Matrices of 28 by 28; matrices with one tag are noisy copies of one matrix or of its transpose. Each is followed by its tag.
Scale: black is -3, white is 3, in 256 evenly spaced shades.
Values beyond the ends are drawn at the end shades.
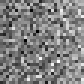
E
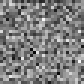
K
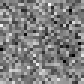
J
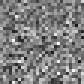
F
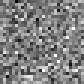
F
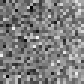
E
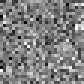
F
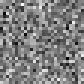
J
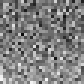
E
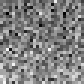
E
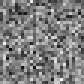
K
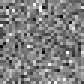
J
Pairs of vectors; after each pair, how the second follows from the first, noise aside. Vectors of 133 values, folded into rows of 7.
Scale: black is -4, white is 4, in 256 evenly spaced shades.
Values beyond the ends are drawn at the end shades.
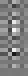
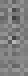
wrapped around, negated, shrunk.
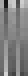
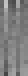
negated, shrunk.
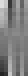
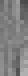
reversed, shrunk.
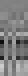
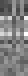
reversed, negated.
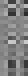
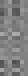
reversed, shrunk.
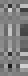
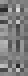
reversed, negated.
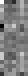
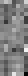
reversed, negated.
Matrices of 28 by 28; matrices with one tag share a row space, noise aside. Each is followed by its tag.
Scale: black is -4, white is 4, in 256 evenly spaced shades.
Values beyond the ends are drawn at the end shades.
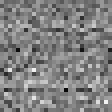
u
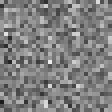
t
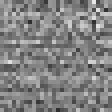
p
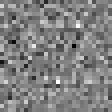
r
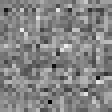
p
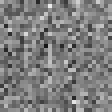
t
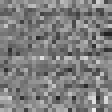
p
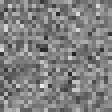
t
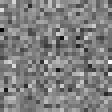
r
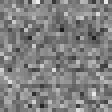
u
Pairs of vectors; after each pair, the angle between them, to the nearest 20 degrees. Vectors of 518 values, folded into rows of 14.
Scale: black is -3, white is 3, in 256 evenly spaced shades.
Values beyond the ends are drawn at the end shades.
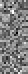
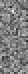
40 degrees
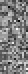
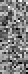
160 degrees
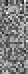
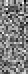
160 degrees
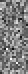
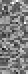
80 degrees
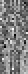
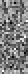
100 degrees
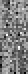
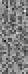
100 degrees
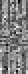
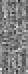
40 degrees
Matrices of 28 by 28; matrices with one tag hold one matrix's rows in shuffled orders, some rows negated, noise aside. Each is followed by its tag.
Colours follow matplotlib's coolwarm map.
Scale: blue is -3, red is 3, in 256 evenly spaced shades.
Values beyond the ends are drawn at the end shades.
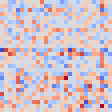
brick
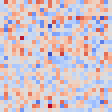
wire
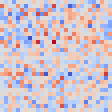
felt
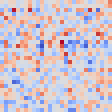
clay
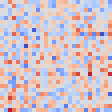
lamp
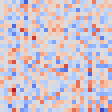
lamp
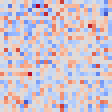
felt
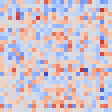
brick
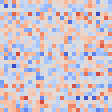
clay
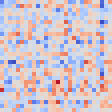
brick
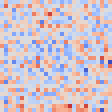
wire
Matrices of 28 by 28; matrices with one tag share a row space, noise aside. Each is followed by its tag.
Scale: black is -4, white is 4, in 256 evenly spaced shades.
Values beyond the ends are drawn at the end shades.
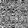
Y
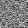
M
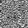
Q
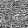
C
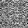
M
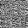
C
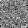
C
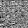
Y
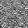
Q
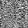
Q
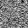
Q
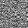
C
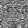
Q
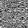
Q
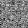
Y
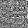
M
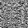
Q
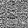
Y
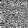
Y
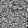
M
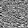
Q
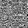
M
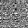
C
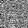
Y
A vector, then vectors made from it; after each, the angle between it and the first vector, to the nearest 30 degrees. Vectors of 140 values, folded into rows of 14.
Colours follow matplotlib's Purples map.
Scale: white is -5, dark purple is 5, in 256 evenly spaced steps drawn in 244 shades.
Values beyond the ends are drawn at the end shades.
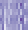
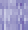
30 degrees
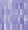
30 degrees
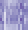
30 degrees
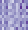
90 degrees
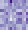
90 degrees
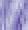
120 degrees
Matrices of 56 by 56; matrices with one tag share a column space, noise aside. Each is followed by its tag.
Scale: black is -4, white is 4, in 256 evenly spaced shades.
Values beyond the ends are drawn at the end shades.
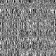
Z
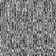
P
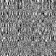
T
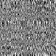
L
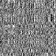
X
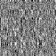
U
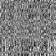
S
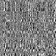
P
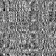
P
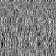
U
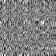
L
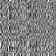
S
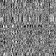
X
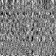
T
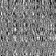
T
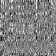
T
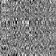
L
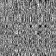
X
